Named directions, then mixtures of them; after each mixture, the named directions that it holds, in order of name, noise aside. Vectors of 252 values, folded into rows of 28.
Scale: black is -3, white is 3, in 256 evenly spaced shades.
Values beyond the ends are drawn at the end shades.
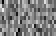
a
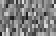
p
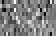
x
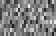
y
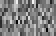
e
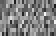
p, y.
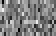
a, y.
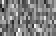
a.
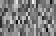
e.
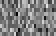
a, y.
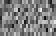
e, y.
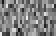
a, p.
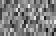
y.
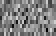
e, y.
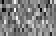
x.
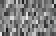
p.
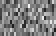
y.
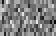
a, y.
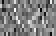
x.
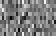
a, p.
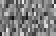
p.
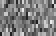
p, y.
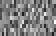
p, y.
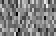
a, y.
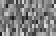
p.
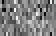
x.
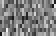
p.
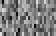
a, e.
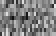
p.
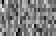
a.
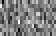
a, x.
